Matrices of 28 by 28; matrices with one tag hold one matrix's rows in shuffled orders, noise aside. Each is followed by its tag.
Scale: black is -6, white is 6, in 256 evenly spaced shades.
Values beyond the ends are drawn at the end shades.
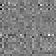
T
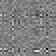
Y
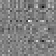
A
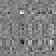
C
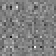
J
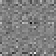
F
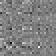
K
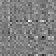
A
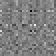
F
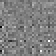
T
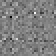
J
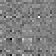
K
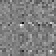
C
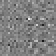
A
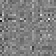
T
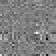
Y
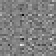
C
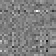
Y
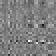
A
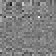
K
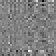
A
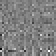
T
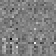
J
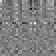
F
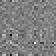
J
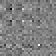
K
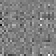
T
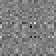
F
